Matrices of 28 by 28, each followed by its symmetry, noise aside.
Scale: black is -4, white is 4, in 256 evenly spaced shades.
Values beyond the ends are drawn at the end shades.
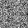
mirrored top to bottom.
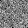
symmetric.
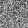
no symmetry.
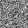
symmetric.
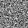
no symmetry.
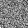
symmetric across the other diagonal.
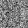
mirrored top to bottom.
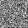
symmetric.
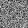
symmetric.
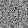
mirrored top to bottom.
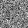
symmetric.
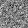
symmetric across the other diagonal.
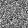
no symmetry.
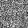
no symmetry.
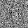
mirrored top to bottom.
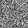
no symmetry.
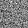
antisymmetric.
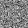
mirrored top to bottom.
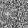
mirrored top to bottom.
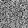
mirrored top to bottom.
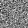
no symmetry.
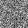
no symmetry.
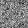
mirrored top to bottom.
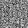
mirrored top to bottom.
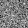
symmetric across the other diagonal.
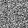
no symmetry.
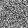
no symmetry.
